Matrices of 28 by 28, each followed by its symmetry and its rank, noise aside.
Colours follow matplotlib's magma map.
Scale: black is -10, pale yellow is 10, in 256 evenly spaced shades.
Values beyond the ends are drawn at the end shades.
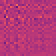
antisymmetric, rank two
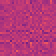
no symmetry, rank three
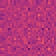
symmetric, rank three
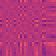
antisymmetric, rank two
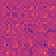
symmetric, rank three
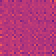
no symmetry, rank three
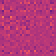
no symmetry, rank two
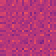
symmetric, rank two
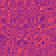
symmetric, rank four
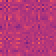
no symmetry, rank two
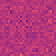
no symmetry, rank four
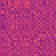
no symmetry, rank four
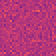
no symmetry, rank four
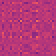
symmetric, rank two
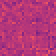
antisymmetric, rank four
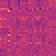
antisymmetric, rank four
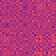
symmetric, rank four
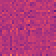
antisymmetric, rank four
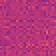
no symmetry, rank four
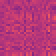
no symmetry, rank two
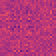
no symmetry, rank four
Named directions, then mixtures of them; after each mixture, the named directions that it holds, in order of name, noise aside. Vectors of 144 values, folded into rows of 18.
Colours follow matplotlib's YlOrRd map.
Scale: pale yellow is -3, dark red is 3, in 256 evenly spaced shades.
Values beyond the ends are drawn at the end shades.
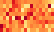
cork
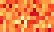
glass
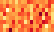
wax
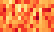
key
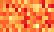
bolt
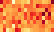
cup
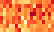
cup, glass, key.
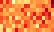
bolt, cork, cup.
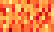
key, wax.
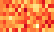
bolt.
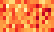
bolt, cup, key.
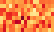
glass.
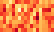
key.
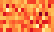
bolt, wax.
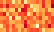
bolt, cork.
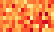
bolt, wax.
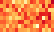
bolt, cup, wax.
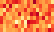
glass.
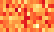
bolt.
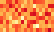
bolt, glass.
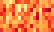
key.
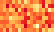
bolt.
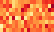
cork.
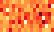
cork, cup, wax.
